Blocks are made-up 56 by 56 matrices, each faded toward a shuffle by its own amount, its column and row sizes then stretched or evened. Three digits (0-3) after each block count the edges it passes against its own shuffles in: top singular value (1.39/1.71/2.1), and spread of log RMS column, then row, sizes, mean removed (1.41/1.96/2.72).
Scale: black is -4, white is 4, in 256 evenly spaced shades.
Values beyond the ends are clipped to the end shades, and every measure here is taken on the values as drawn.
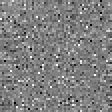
2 0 0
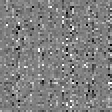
0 3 1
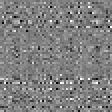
3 1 3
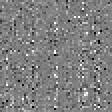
2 2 1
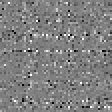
2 1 2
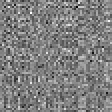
3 1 1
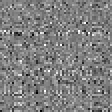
3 0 2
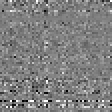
2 1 3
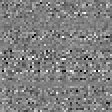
2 0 3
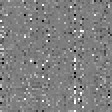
1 2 1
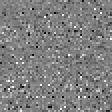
1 0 2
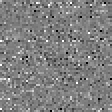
0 0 2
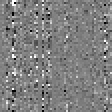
2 3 0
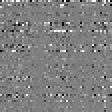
1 2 3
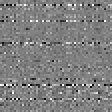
3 0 3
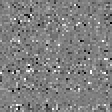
1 1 2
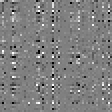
3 3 2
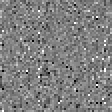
0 1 0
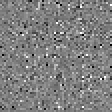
1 1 2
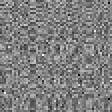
3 0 0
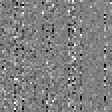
1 3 0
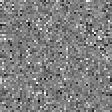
1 1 0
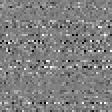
0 0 3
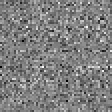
2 0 2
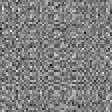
3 2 0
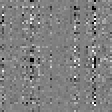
2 3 2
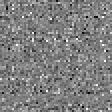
1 0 2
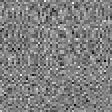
3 0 0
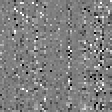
2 3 0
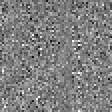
1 2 0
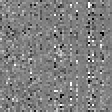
1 3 1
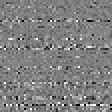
3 0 3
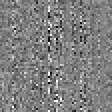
1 3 0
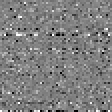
2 1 2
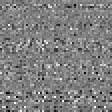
2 0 3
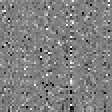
2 2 0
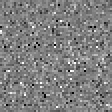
0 0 2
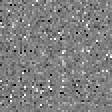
0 1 1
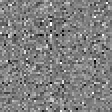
2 1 1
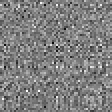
3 1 1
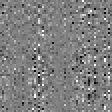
2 3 0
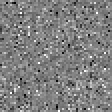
0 1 0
